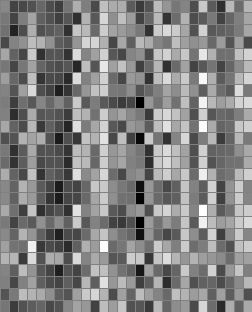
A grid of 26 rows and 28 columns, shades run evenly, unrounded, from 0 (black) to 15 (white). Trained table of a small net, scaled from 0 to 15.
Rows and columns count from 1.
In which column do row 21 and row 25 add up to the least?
8
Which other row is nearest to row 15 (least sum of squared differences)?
5
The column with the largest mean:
12
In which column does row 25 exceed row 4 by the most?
3
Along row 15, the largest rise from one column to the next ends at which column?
9
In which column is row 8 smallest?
7
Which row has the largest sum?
22
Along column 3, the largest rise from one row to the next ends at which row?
23
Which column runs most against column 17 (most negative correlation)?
18
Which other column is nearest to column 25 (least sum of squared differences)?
6
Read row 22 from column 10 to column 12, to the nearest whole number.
8 10 9
